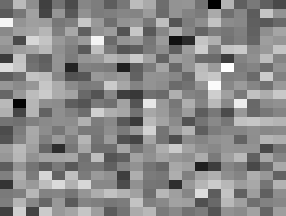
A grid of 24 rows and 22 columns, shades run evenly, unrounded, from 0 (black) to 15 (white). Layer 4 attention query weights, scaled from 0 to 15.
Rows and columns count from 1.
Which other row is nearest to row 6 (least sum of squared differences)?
18
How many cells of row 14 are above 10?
6
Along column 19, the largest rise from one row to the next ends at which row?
12
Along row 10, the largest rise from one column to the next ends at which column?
17
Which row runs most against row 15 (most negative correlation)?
3
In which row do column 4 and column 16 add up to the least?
19
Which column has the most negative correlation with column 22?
11
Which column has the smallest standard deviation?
13
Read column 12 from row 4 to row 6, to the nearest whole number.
5 7 7
